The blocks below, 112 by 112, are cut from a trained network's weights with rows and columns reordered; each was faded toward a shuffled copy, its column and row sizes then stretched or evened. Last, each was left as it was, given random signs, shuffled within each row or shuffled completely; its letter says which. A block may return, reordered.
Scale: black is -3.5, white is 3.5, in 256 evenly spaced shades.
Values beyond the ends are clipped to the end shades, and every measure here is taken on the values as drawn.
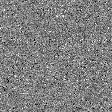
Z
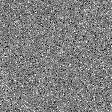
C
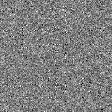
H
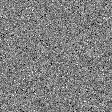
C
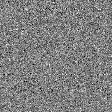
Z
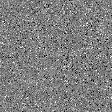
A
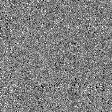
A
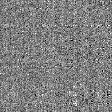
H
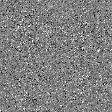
A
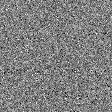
Z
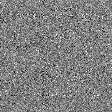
A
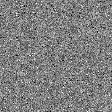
A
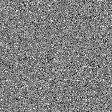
Z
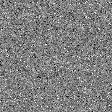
Z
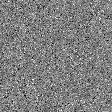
C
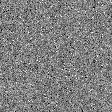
C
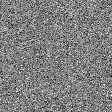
C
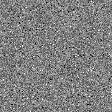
A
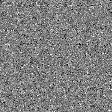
Z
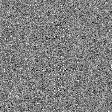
A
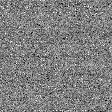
Z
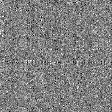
H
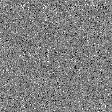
A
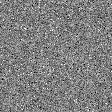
C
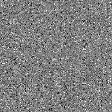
H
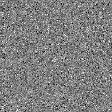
H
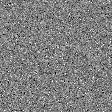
C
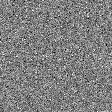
C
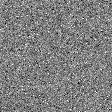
C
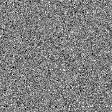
A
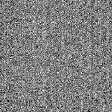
H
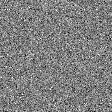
Z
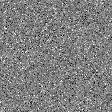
C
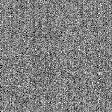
H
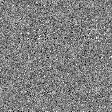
A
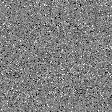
Z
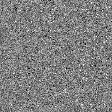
A
